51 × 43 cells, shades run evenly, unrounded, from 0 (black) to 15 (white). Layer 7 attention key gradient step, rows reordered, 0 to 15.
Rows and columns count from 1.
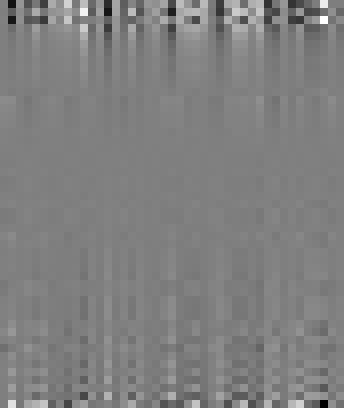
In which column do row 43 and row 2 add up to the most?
11
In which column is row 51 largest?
2
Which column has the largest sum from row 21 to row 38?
14
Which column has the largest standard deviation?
41
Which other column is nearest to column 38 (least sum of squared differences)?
6
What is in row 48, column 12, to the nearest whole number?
8
